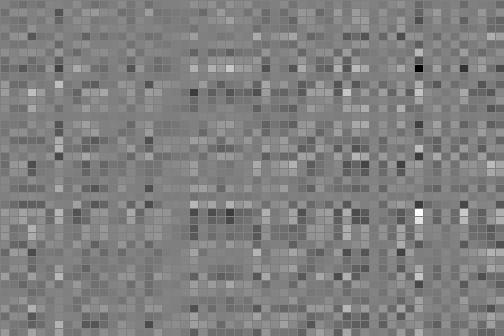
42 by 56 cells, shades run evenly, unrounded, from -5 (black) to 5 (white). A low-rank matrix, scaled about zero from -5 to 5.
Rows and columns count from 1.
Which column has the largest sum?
7
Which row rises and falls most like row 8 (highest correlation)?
10
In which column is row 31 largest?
45
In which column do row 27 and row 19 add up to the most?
47
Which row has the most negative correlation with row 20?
19
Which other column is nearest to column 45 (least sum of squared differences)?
41
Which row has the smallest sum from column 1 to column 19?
26
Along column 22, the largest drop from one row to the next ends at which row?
27
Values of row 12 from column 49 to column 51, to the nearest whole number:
0 0 0
